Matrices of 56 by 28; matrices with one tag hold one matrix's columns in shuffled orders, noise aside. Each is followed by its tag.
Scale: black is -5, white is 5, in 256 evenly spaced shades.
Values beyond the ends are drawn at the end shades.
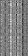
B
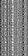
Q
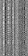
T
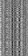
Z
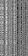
T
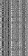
Z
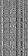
Z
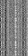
Z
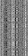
Z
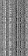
Z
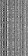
Z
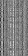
Z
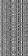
Q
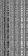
Z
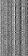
T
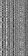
Z
